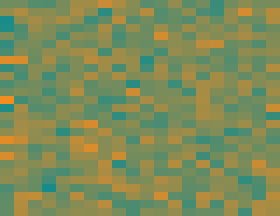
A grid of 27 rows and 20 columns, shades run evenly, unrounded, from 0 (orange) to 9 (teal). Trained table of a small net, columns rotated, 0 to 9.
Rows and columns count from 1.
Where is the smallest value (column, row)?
1, 13
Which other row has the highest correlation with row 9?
4
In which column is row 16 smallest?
7
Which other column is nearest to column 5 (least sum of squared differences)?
17
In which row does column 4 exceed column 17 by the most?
24
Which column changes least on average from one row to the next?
3
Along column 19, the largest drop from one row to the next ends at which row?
26
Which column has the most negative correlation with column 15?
9
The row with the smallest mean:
18
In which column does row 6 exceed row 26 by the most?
19
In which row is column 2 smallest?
8
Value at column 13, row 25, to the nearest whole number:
6
